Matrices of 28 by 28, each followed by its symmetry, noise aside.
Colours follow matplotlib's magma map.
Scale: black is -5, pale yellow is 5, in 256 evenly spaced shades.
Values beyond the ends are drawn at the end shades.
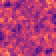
same after a half turn.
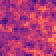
no symmetry.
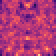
mirrored left to right.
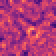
symmetric.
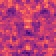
mirrored left to right.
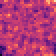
antisymmetric.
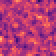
antisymmetric.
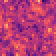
same after a half turn.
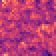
no symmetry.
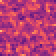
same after a half turn.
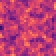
mirrored top to bottom.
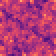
same after a half turn.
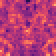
mirrored left to right.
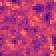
symmetric across the other diagonal.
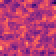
no symmetry.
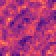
symmetric.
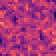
same after a half turn.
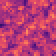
symmetric.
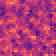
antisymmetric.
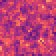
symmetric.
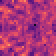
mirrored top to bottom.
